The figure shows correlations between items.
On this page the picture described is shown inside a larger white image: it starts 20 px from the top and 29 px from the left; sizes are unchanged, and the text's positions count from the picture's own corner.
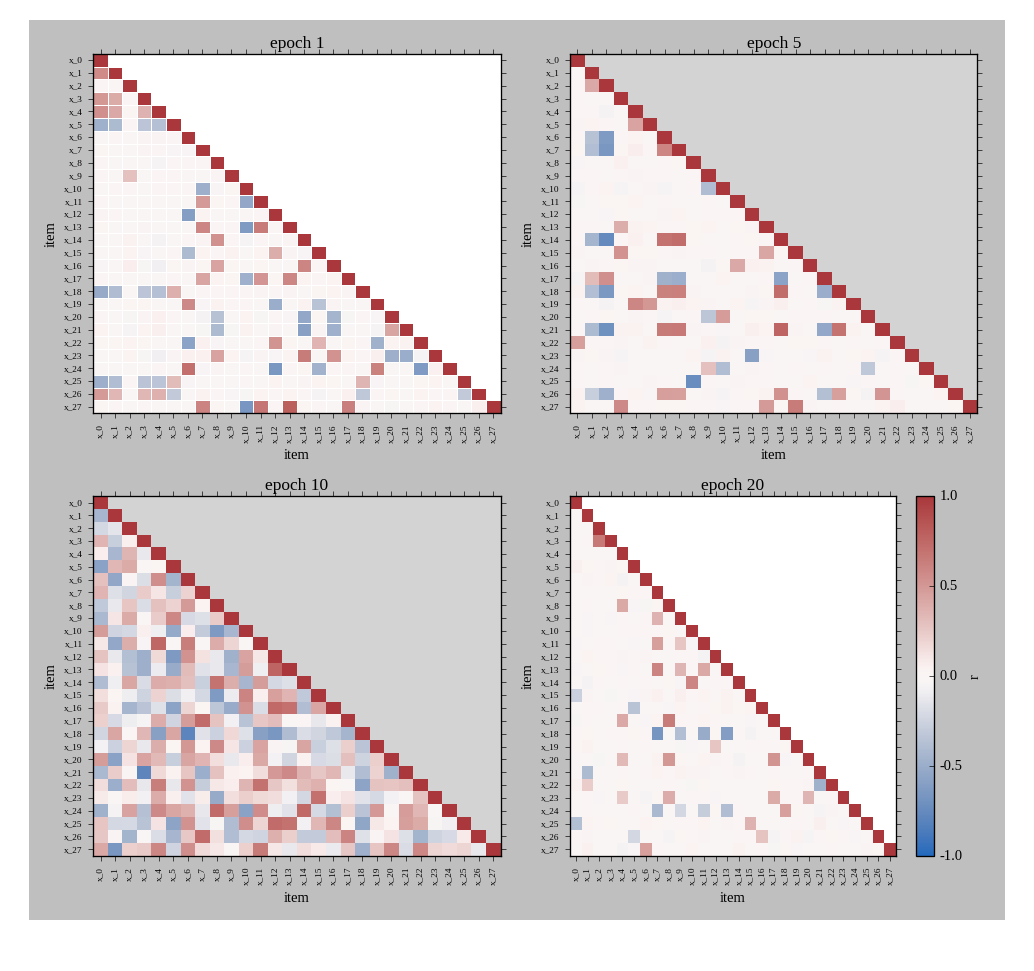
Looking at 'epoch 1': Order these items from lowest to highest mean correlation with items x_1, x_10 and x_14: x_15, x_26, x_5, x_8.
x_5, x_15, x_26, x_8
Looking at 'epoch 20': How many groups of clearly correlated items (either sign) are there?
9
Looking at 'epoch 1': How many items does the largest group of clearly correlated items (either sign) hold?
8
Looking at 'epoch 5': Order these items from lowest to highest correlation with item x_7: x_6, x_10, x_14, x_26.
x_10, x_26, x_6, x_14
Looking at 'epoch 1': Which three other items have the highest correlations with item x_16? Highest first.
x_14, x_23, x_8
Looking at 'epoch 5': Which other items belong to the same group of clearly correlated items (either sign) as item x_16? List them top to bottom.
x_11
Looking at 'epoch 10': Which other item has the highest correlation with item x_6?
x_11
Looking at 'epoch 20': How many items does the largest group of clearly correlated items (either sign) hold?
6
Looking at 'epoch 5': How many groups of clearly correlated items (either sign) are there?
8
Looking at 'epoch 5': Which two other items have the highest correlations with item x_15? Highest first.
x_27, x_3
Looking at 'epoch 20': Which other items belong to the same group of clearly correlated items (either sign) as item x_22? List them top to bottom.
x_1, x_21
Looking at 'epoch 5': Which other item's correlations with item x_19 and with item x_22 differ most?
x_4
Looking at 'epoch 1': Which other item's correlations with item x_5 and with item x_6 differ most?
x_24
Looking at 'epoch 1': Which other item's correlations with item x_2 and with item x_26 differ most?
x_0
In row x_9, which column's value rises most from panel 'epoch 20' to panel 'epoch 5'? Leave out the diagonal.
x_24
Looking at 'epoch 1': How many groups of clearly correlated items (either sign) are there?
5
